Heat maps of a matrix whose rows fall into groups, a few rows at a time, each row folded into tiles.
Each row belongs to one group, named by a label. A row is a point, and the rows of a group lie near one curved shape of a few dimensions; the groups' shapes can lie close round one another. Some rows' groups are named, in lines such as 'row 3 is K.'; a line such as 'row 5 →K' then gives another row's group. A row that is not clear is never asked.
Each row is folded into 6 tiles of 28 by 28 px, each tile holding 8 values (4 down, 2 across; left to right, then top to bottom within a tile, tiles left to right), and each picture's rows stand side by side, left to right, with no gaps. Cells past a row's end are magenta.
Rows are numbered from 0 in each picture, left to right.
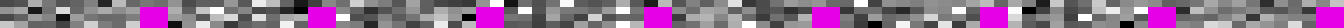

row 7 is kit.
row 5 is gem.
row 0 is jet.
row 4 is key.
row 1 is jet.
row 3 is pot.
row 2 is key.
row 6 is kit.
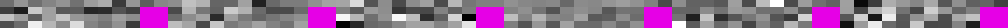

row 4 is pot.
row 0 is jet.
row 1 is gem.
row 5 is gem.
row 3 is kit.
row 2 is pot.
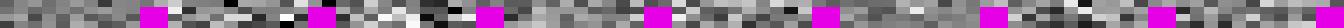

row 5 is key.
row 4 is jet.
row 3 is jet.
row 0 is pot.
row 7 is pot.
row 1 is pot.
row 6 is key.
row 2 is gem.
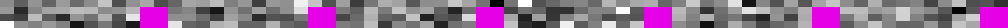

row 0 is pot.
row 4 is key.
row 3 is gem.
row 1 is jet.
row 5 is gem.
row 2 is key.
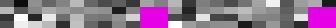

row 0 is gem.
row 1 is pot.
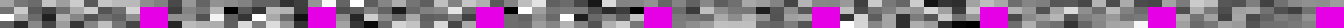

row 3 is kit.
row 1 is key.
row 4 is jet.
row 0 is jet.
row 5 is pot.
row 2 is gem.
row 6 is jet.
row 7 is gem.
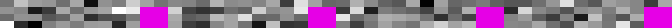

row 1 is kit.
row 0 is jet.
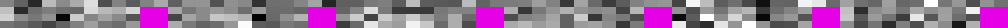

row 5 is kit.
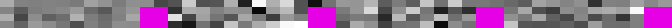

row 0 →pot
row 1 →pot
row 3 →jet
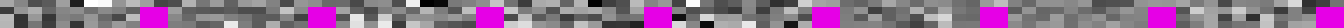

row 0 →pot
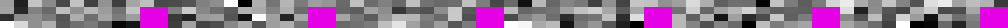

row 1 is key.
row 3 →pot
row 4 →gem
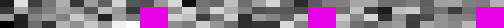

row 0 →pot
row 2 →gem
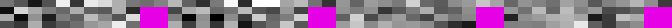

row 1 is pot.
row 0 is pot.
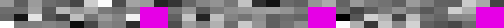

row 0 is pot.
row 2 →jet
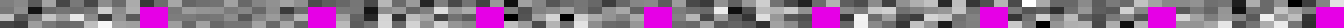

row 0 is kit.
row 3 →jet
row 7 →key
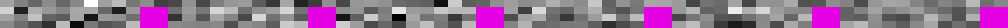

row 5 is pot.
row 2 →jet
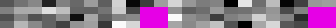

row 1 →key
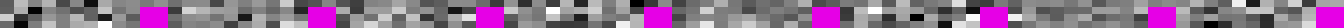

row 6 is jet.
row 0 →kit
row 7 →key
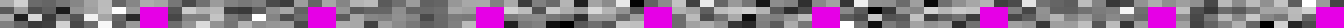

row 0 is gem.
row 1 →key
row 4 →gem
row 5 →jet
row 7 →kit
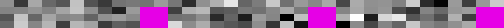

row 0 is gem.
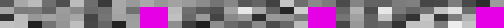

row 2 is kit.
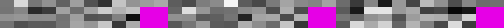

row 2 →jet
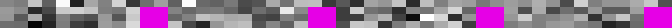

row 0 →key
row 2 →key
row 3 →pot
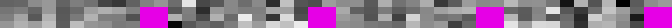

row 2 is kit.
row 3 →key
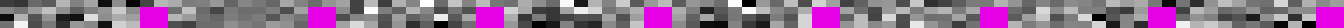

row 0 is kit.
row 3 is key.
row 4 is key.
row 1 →jet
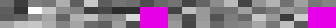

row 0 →jet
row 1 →pot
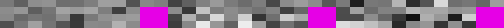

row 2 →pot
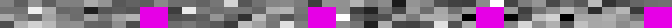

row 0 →jet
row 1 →pot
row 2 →key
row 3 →jet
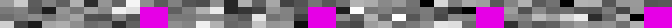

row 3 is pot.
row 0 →jet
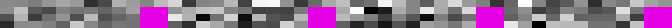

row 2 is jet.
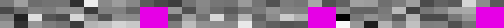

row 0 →pot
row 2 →jet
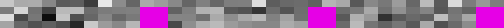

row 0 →gem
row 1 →jet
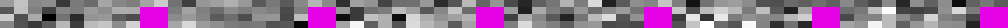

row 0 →gem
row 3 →kit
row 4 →gem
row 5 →key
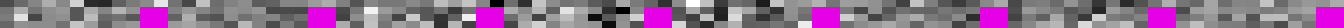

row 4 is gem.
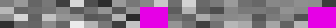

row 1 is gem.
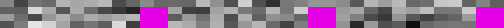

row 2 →jet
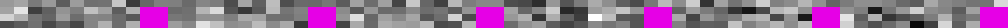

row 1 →key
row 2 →pot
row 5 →key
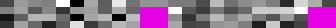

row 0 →key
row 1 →kit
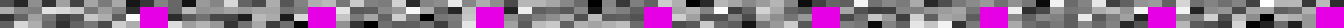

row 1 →pot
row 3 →kit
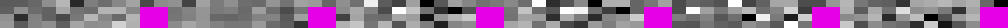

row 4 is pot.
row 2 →gem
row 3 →gem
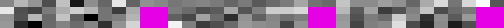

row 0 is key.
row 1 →jet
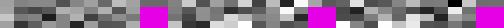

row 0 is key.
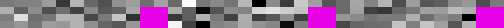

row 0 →pot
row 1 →jet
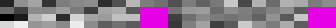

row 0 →jet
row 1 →key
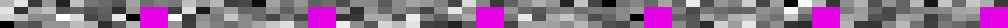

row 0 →pot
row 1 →kit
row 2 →jet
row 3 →pot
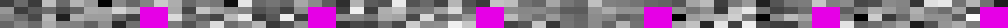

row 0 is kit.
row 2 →pot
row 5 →pot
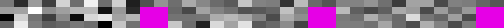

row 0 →kit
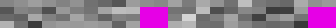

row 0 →jet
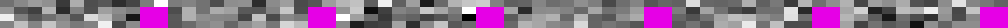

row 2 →jet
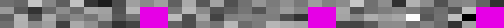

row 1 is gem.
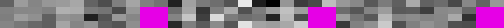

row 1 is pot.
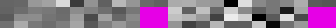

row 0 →key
